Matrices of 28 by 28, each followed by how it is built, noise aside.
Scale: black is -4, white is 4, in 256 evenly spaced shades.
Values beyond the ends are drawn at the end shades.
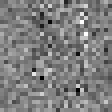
uneven columns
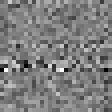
uneven rows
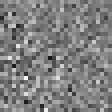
lower triangular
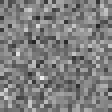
noise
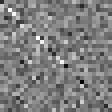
diagonal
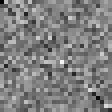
diagonal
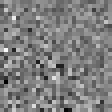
lower triangular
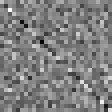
diagonal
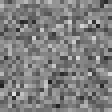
uneven rows
